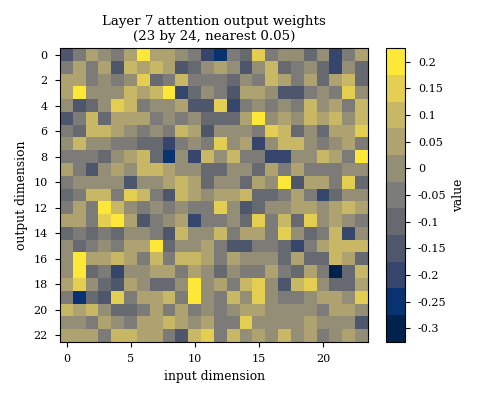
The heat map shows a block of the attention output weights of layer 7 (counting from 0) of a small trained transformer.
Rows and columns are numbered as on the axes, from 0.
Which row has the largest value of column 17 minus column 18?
10
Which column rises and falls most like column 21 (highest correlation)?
4
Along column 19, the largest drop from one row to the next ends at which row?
14
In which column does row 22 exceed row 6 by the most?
11
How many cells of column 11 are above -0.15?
20
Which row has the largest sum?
22
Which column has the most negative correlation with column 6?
12
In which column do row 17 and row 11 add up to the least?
21
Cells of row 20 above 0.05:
2
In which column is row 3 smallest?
9
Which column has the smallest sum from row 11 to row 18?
8
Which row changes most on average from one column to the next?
13
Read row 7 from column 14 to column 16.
0.05 -0.2 0
